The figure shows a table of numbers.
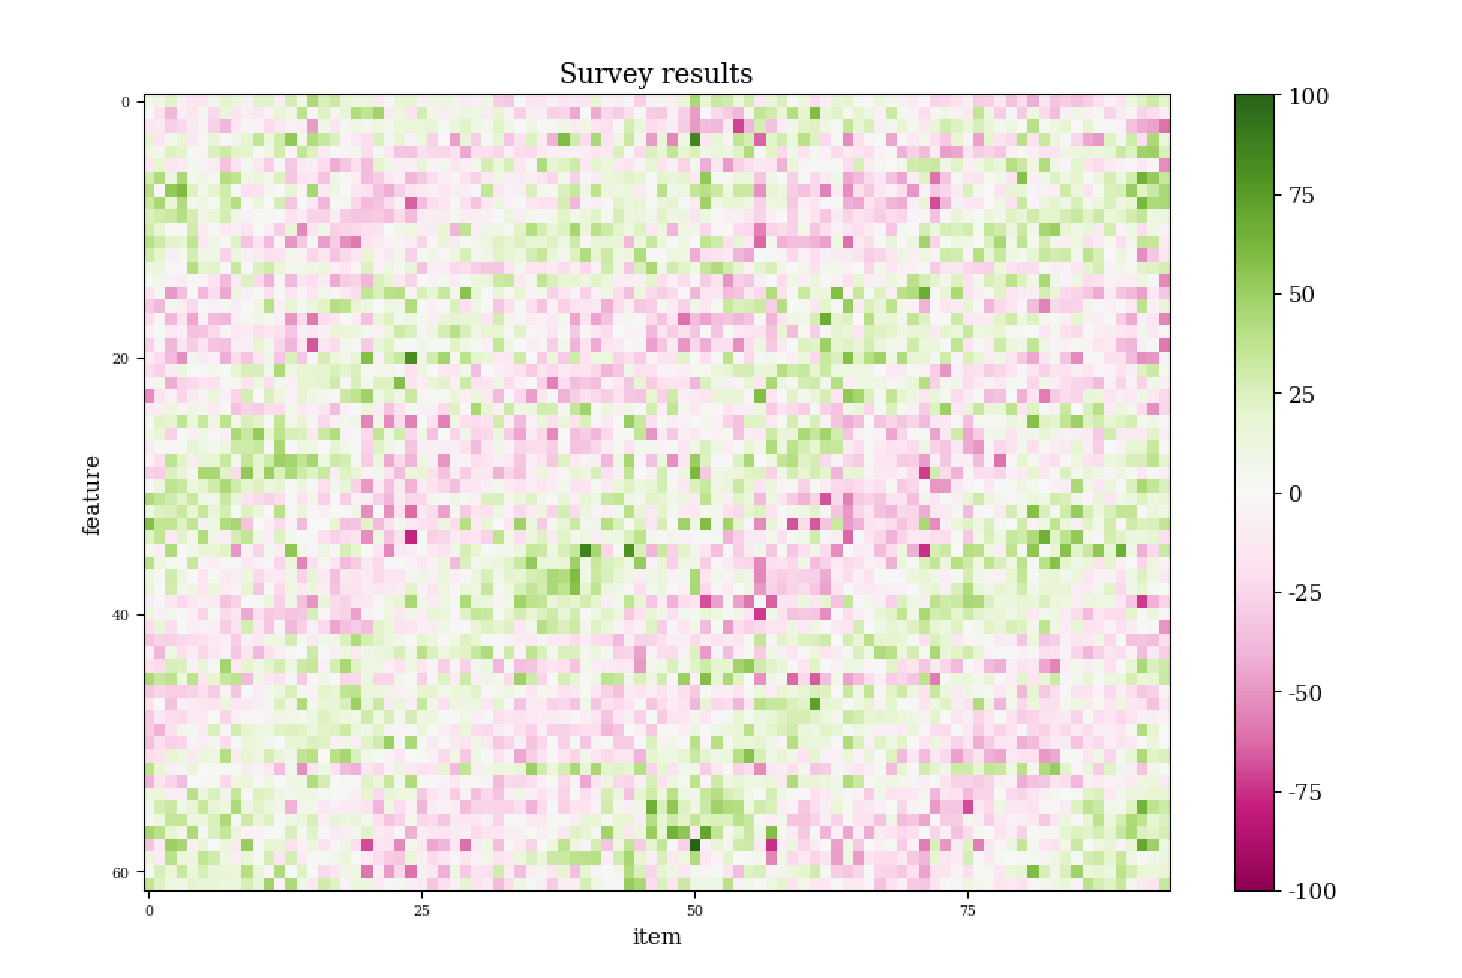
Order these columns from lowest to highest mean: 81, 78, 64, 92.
64, 78, 81, 92
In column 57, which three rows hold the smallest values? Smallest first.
58, 39, 59
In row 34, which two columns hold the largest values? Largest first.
82, 85
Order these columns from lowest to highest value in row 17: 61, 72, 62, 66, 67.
72, 67, 61, 66, 62
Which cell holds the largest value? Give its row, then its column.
58, 50
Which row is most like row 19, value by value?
17
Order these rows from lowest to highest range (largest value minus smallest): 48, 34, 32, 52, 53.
48, 53, 52, 32, 34
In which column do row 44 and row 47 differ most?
54
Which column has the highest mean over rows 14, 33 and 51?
91
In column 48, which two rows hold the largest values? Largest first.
57, 55
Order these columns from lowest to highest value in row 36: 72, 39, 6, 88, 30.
6, 30, 88, 72, 39
